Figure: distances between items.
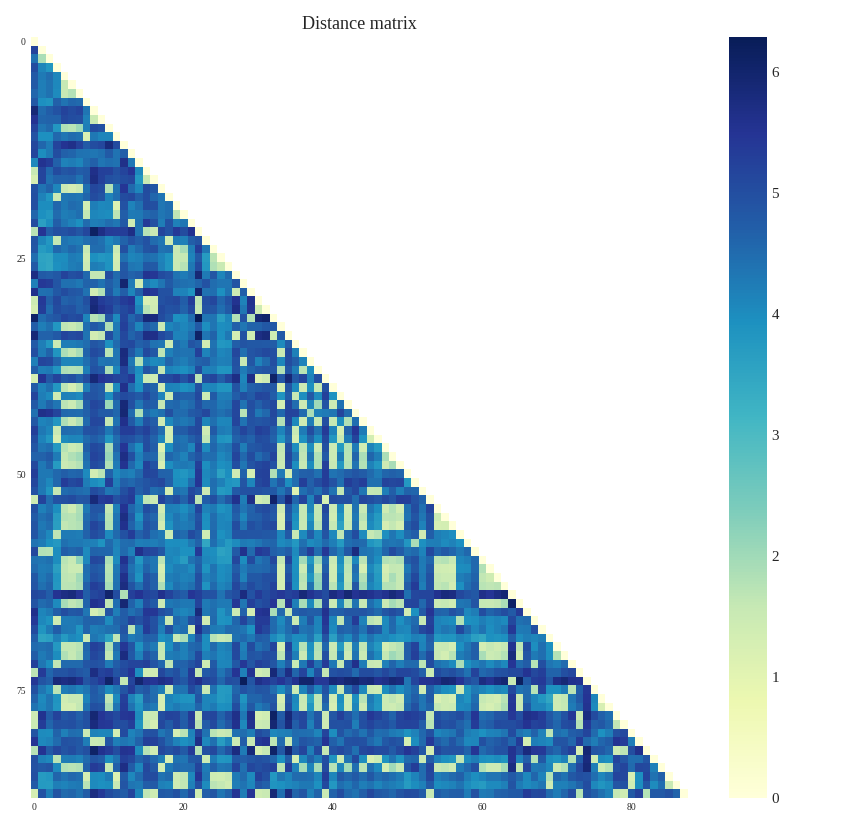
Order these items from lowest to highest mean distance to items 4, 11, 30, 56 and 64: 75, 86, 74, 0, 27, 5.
5, 86, 0, 75, 74, 27
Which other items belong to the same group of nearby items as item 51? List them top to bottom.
58
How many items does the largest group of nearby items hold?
27
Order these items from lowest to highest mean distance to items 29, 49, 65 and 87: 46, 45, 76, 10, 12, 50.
76, 10, 50, 46, 45, 12
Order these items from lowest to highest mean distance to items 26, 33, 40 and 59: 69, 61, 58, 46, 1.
61, 69, 1, 46, 58
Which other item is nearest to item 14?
28
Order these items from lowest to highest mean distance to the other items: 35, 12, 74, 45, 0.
35, 45, 0, 12, 74
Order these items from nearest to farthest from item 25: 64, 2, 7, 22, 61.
7, 2, 61, 64, 22
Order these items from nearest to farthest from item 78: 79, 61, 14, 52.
79, 14, 61, 52
